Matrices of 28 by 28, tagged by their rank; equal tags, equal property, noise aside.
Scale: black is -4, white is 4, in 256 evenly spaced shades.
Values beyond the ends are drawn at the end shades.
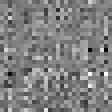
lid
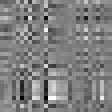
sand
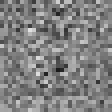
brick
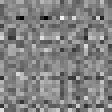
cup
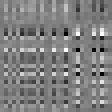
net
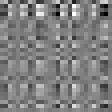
net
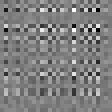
net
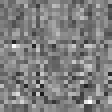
lid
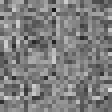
brick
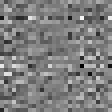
cup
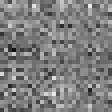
brick
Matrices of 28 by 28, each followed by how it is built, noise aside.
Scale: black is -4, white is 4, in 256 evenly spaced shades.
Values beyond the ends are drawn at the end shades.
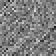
Hankel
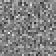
noise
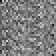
repeating rows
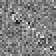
banded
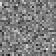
noise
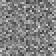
repeating rows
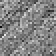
Hankel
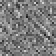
Toeplitz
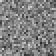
noise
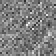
Hankel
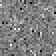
sparse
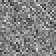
Toeplitz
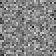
repeating rows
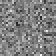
low rank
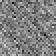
Toeplitz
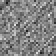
Hankel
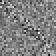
banded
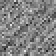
Hankel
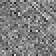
Toeplitz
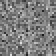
repeating rows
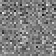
low rank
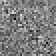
banded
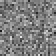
noise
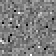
sparse
